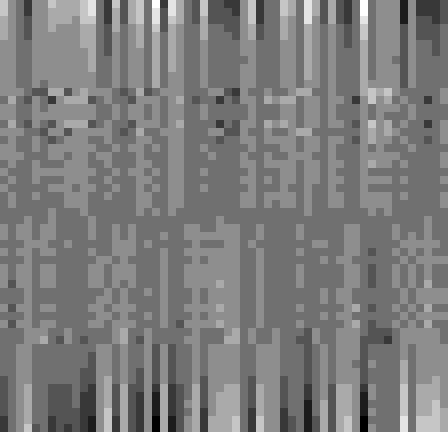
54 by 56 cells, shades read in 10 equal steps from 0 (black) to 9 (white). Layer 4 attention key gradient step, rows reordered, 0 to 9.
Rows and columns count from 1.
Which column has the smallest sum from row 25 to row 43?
47
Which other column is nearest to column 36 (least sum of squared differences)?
32
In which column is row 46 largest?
51
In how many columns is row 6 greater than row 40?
29
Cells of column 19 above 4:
23
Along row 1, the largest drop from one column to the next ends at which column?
21
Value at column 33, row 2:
2
